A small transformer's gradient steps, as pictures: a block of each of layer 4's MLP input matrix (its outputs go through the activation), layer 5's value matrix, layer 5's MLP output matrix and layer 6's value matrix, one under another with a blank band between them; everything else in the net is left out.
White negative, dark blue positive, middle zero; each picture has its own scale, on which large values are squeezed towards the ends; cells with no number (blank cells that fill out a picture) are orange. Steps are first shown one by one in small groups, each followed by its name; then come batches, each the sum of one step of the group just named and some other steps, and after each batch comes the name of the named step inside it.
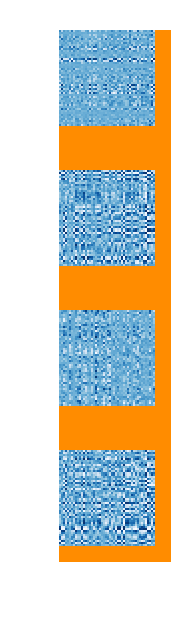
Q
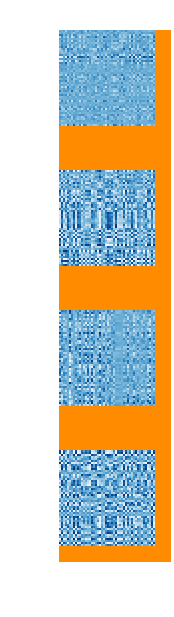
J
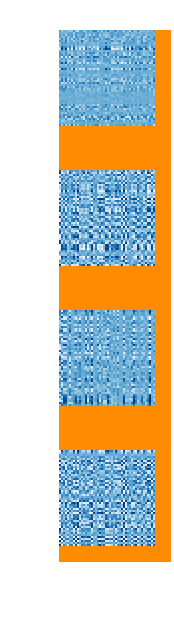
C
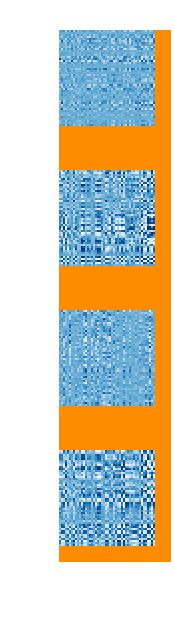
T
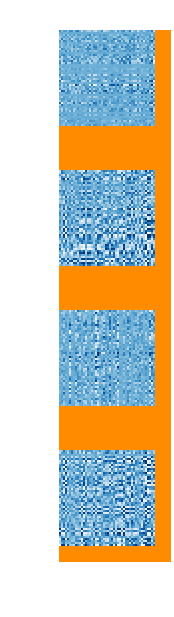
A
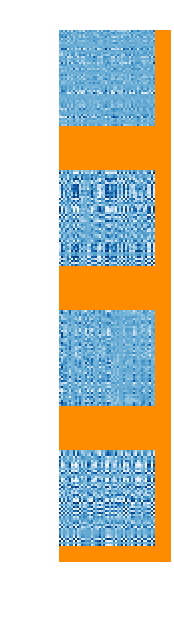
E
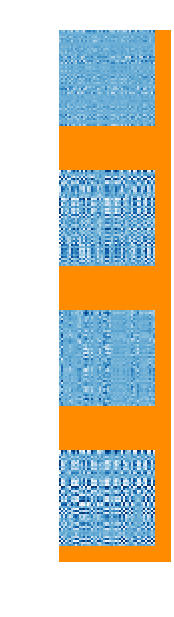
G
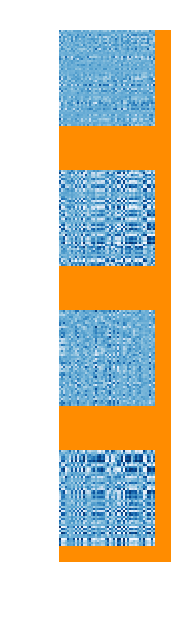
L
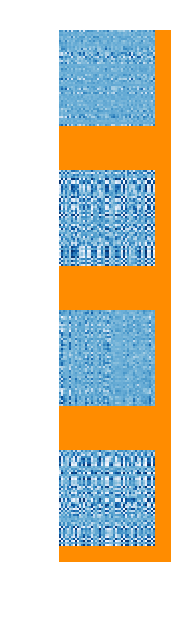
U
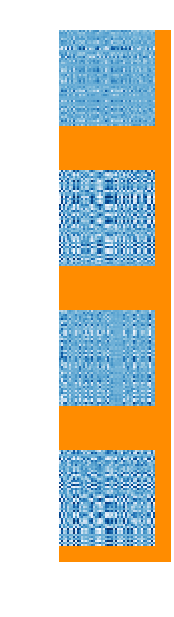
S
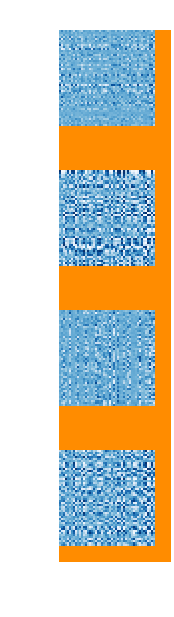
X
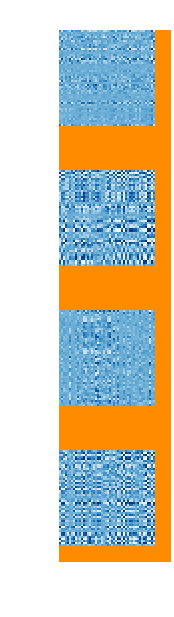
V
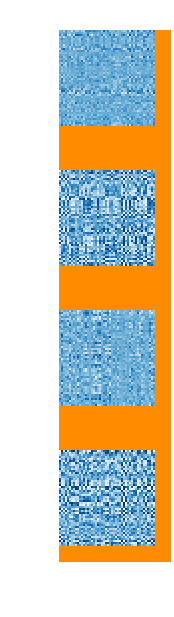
G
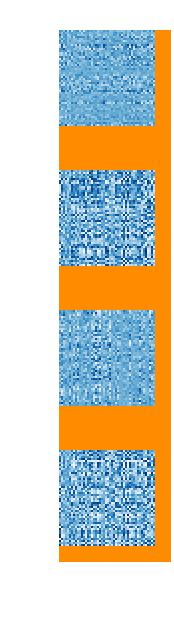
U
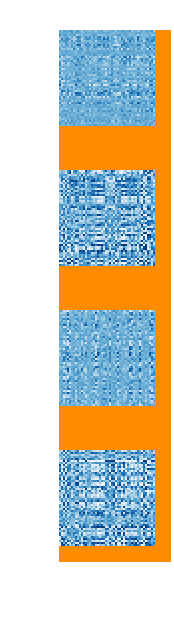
A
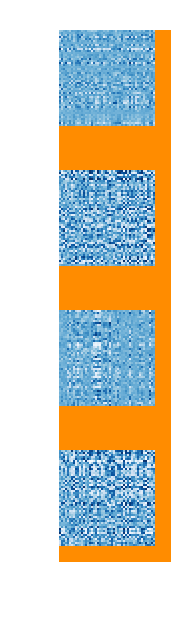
V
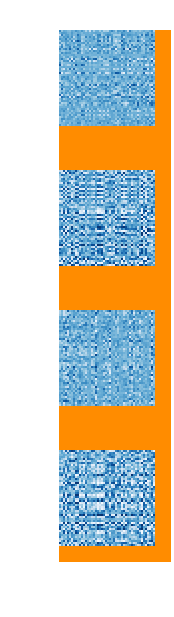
Q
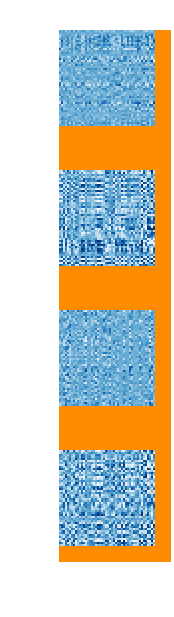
T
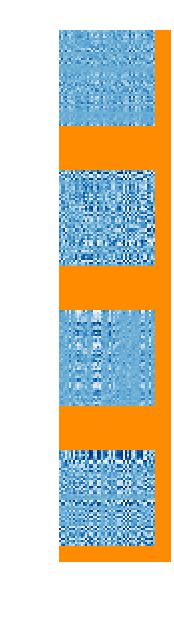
V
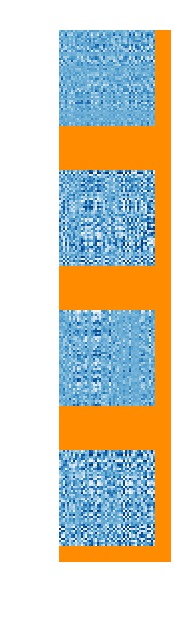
T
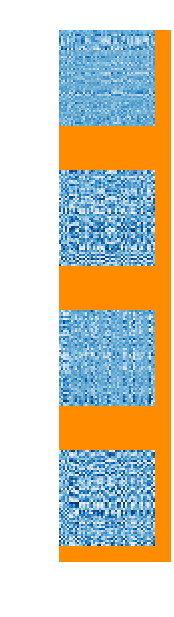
C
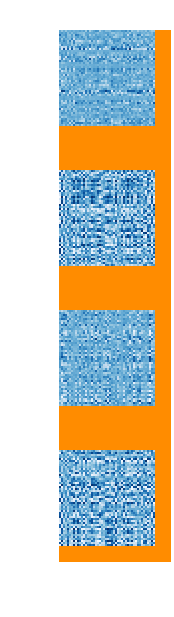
S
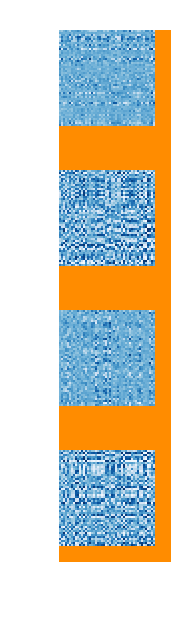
V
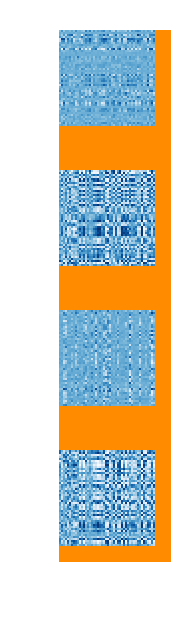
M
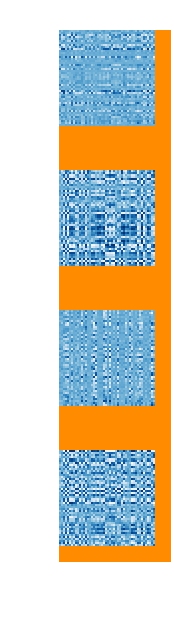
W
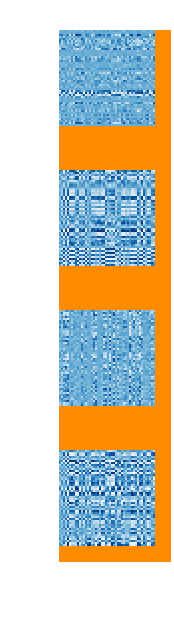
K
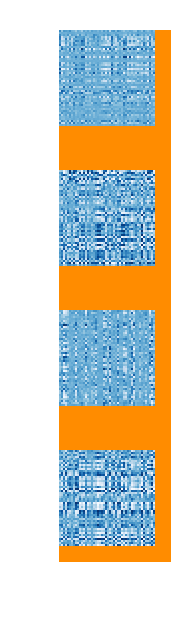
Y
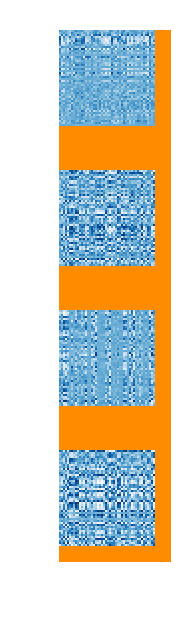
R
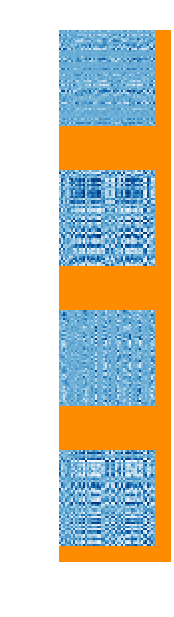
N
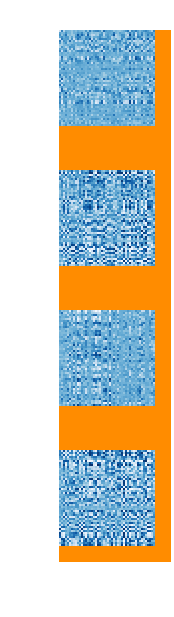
K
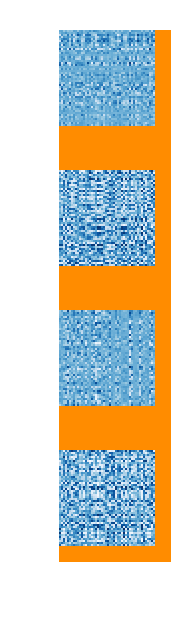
M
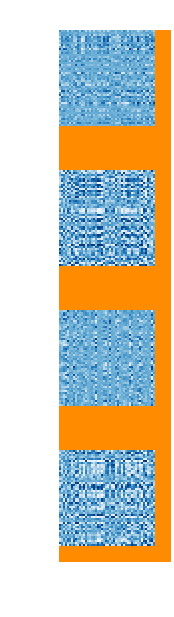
N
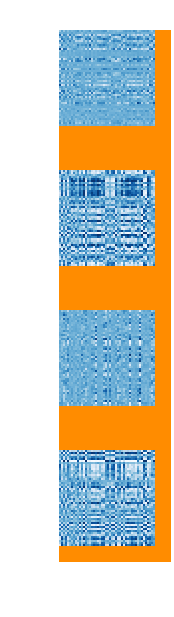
N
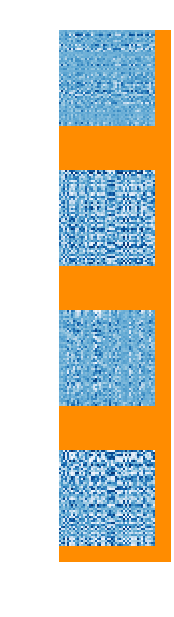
K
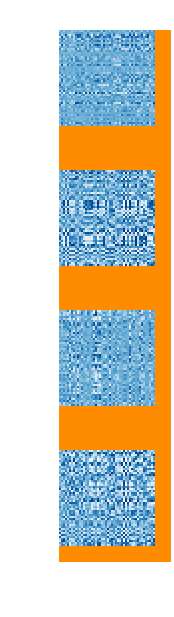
K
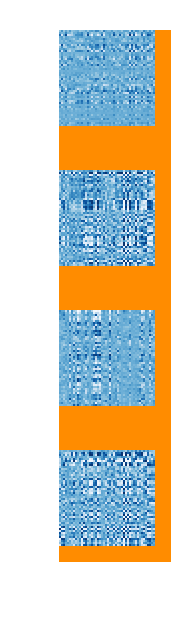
N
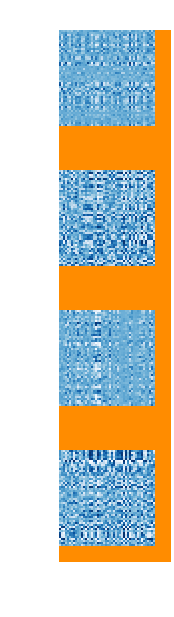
W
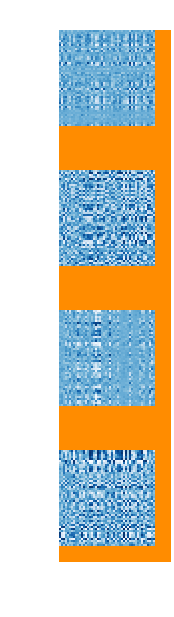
M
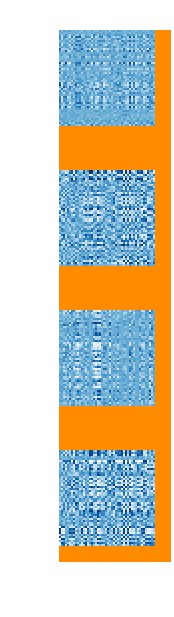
Y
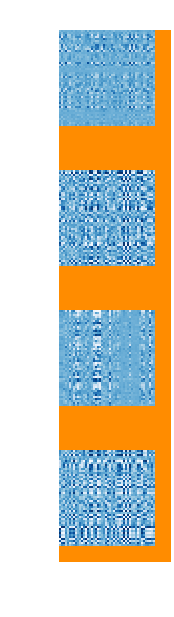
M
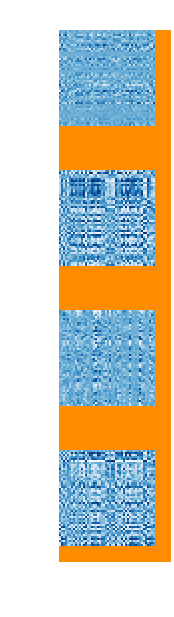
N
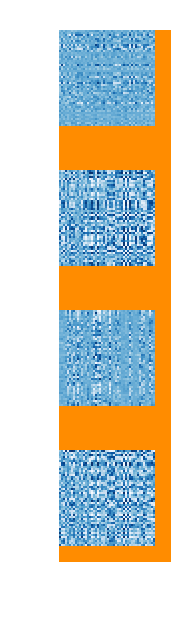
W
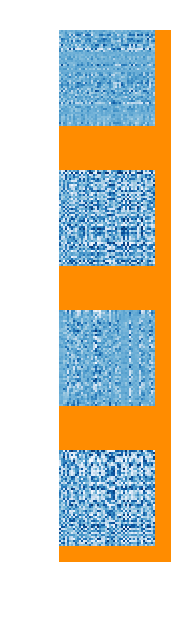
M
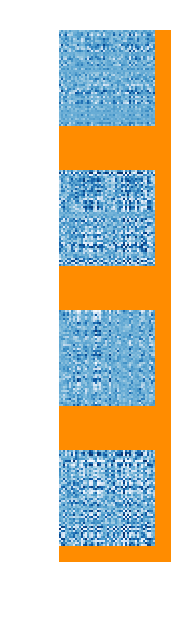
N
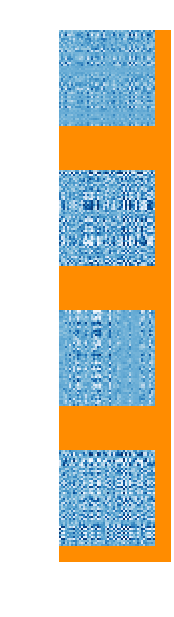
M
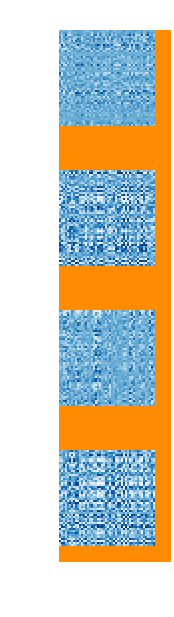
R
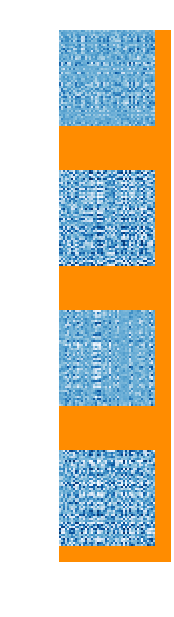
W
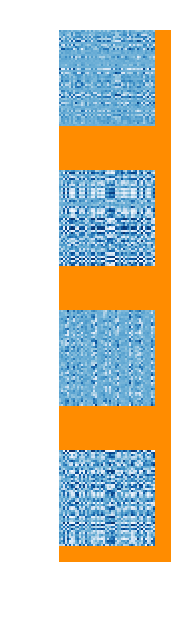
W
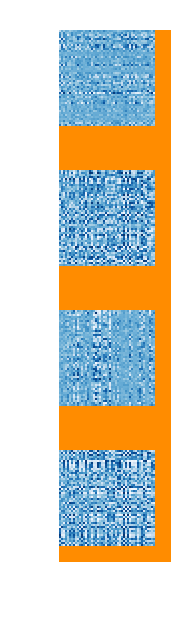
W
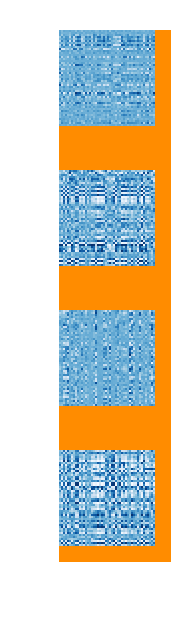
Y
